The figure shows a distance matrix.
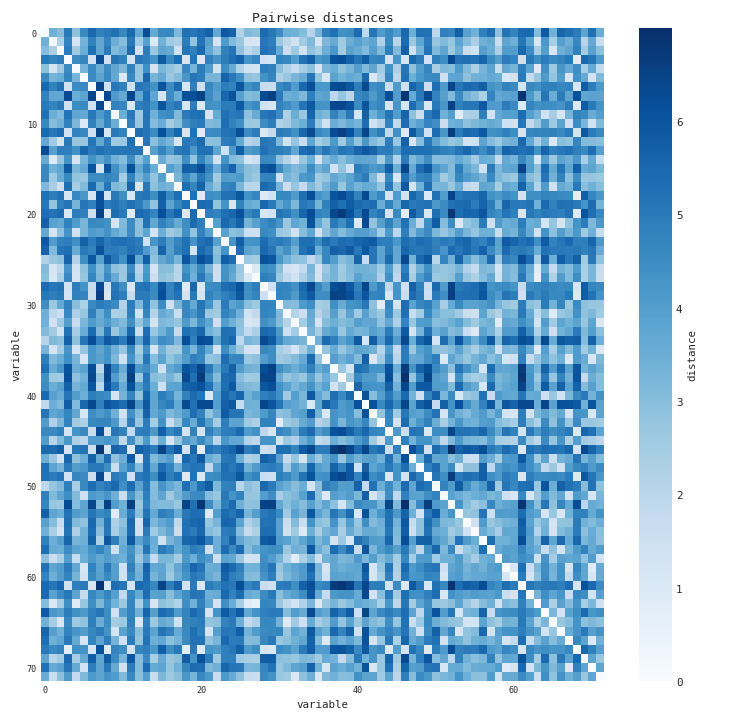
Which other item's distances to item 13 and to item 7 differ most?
23
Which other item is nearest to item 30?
43
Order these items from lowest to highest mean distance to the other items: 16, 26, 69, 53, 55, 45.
26, 45, 55, 16, 69, 53
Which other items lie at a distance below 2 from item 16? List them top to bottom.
30, 43, 45
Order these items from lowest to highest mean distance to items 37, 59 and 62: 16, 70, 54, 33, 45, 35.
70, 45, 16, 35, 54, 33
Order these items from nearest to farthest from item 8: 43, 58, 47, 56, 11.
11, 58, 43, 47, 56
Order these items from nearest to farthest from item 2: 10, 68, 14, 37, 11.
14, 10, 37, 68, 11
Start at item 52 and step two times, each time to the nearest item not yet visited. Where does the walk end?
69
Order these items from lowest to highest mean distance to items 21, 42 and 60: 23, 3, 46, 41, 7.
7, 3, 46, 23, 41
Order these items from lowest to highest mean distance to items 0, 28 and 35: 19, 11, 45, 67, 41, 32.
32, 45, 11, 41, 67, 19
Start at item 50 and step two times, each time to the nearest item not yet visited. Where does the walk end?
41
